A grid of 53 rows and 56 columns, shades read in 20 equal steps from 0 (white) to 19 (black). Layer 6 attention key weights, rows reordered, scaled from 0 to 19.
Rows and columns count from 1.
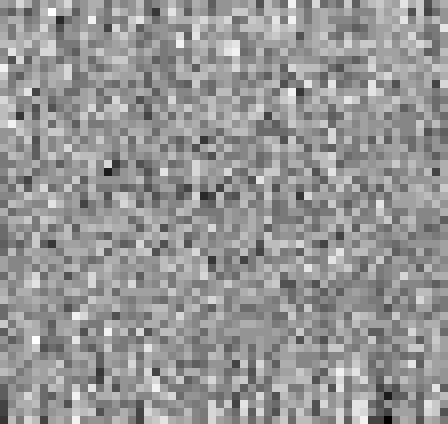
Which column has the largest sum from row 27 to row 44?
41
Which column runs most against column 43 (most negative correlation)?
32
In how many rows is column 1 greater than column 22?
30
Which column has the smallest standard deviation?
28
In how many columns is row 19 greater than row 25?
24
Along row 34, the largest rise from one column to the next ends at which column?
27
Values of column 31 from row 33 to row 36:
14 8 6 8
